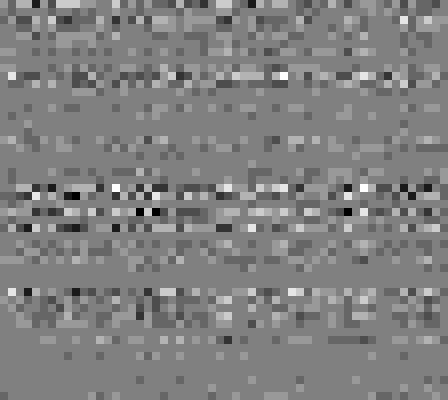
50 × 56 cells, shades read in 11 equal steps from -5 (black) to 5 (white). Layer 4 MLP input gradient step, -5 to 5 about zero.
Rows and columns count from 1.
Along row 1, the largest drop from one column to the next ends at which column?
5
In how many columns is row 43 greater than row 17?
19
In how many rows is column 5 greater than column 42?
8
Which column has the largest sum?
46
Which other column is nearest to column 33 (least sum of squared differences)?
12
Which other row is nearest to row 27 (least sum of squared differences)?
24
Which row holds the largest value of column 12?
27
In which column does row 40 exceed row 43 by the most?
29
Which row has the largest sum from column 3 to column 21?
1
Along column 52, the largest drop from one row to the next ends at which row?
25
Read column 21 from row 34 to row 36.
0 0 0
